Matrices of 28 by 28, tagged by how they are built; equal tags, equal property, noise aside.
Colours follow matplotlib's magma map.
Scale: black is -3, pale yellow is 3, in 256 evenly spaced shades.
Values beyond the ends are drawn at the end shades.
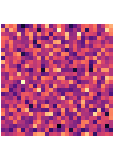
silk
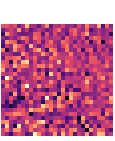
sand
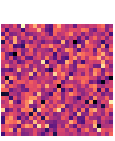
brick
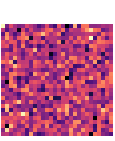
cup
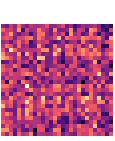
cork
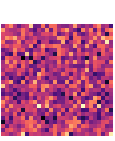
silk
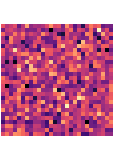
cup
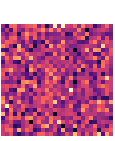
cup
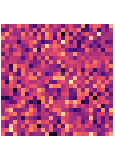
cup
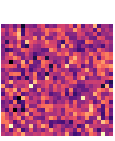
cup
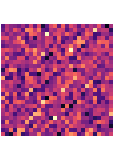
brick
